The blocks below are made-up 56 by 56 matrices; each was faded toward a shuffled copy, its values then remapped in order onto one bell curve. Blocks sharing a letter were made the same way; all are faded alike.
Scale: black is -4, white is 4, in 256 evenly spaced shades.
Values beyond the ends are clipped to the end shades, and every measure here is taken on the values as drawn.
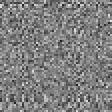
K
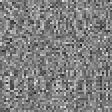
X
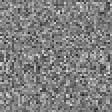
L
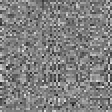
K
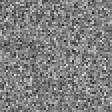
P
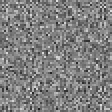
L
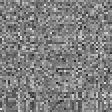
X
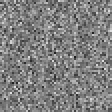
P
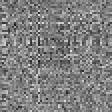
K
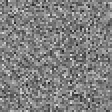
P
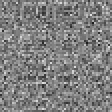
X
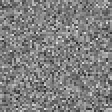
P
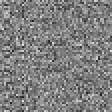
L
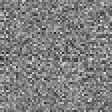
L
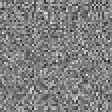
X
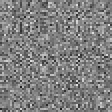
X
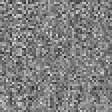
L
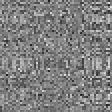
K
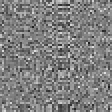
K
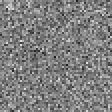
P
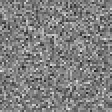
P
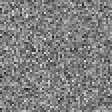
P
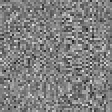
X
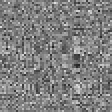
X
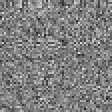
L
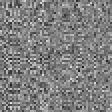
K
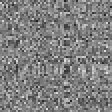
X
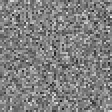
P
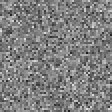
P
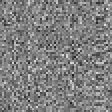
X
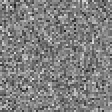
P
